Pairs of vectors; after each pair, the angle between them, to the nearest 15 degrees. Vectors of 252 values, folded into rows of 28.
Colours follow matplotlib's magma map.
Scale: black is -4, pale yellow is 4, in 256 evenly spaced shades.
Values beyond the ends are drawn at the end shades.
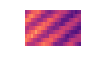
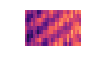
150 degrees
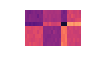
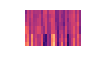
75 degrees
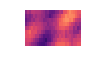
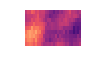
75 degrees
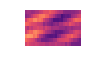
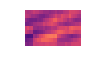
150 degrees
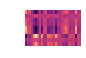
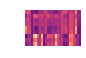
45 degrees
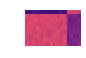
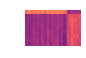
165 degrees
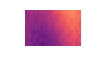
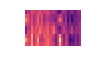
135 degrees
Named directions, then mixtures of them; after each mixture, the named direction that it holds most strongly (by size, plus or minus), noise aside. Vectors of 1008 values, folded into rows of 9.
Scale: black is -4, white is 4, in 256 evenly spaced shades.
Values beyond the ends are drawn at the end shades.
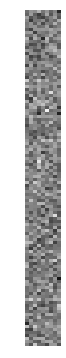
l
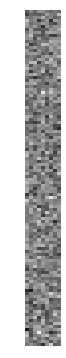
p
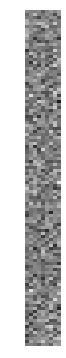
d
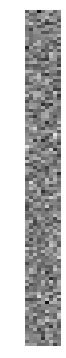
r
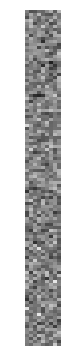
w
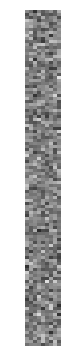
w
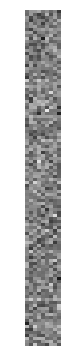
l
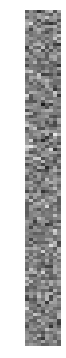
r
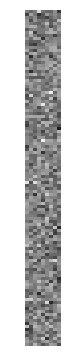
l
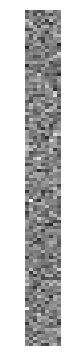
w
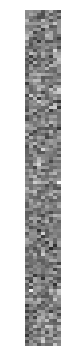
d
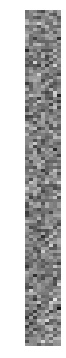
d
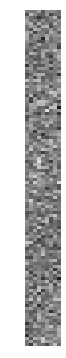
l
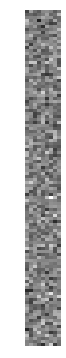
p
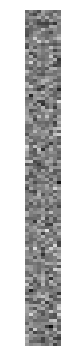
d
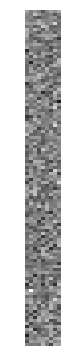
d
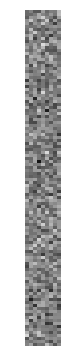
l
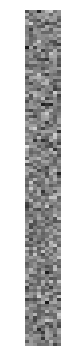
r
